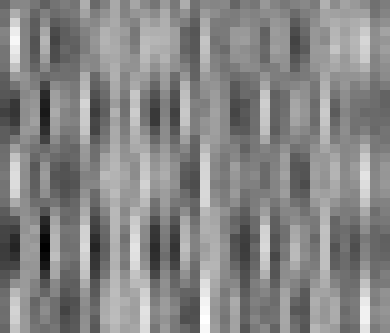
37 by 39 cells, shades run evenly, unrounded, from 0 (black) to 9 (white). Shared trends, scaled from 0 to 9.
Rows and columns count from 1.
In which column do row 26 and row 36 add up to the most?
21
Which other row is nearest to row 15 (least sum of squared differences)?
11
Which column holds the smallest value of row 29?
5
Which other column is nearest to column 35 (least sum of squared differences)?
36
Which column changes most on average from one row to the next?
2
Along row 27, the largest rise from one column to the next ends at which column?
6
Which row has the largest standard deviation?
28
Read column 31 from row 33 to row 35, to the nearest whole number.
3 3 3
